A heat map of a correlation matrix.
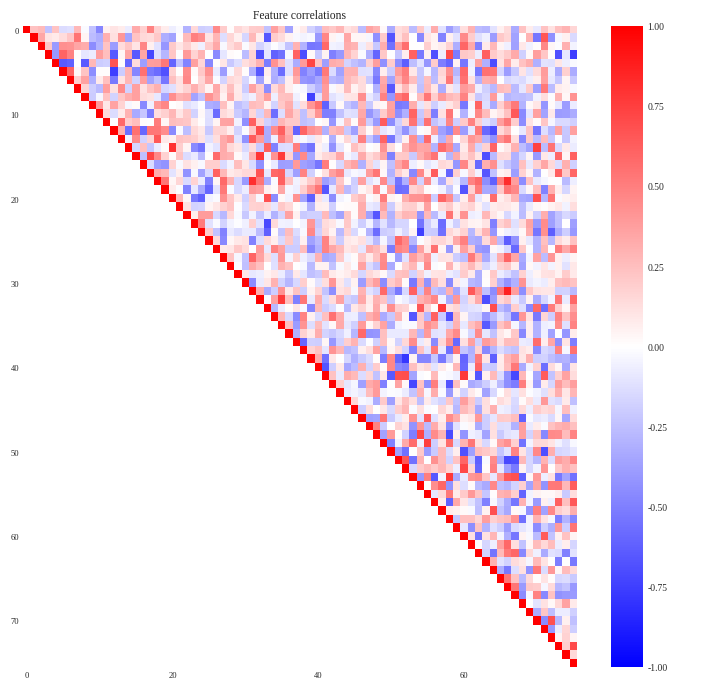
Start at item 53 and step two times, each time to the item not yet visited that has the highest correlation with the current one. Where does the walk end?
3
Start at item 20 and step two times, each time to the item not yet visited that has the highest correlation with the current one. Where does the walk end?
70
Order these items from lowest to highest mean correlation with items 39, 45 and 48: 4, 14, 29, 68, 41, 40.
41, 14, 29, 40, 68, 4
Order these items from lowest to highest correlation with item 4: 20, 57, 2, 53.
20, 57, 2, 53
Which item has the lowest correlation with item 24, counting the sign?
54
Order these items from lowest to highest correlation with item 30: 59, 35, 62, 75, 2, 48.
62, 35, 2, 59, 75, 48
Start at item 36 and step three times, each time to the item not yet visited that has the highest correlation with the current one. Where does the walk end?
49
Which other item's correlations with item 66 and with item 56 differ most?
53
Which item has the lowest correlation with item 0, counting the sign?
10
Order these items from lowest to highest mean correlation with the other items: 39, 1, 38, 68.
39, 68, 38, 1
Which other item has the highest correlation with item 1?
71
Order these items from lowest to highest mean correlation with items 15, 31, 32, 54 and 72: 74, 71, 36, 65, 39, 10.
39, 71, 10, 36, 74, 65
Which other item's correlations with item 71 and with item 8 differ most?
33
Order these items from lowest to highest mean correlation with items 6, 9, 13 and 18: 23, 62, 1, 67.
23, 1, 67, 62
